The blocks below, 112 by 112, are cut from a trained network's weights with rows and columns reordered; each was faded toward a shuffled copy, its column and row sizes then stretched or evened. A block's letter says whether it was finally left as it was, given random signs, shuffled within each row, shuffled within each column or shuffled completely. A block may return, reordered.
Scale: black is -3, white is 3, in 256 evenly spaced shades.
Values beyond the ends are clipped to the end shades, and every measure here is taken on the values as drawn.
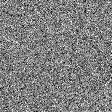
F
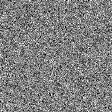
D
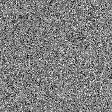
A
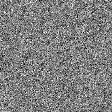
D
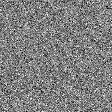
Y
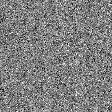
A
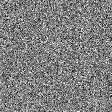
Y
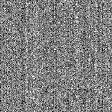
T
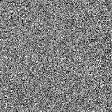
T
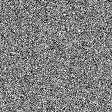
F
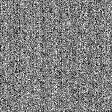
A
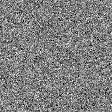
Y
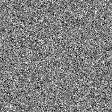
A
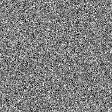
D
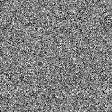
T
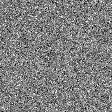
F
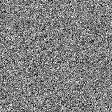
Y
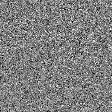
D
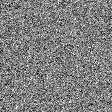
F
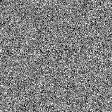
D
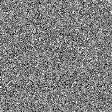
D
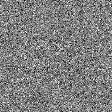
D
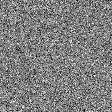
A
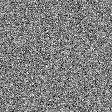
F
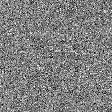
Y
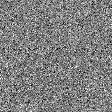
Y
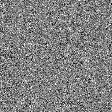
D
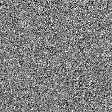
D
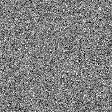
A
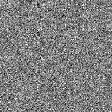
T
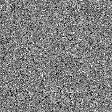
D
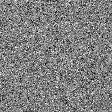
A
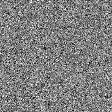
D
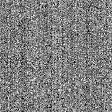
T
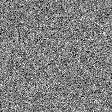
F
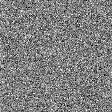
Y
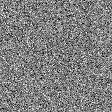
F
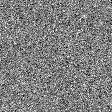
F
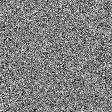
A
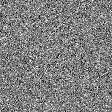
F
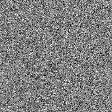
A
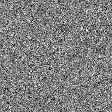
A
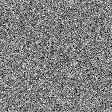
F
